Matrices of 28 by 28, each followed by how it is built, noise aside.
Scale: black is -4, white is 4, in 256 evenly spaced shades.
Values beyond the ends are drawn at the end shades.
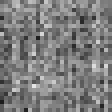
blocks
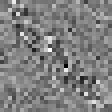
banded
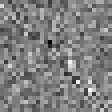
banded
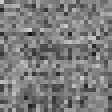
blocks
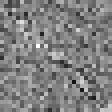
banded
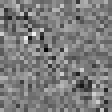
banded
